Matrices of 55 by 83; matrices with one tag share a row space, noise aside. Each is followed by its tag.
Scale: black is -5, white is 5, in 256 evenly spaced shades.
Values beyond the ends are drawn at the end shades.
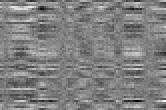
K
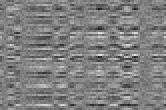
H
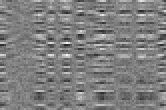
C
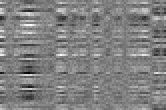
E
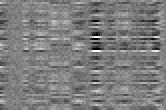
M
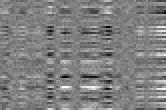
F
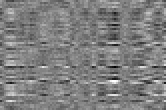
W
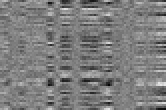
F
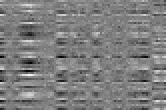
E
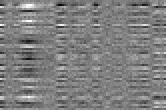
E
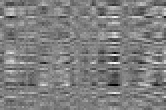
W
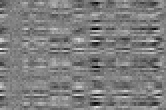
M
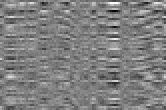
W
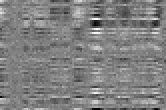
M
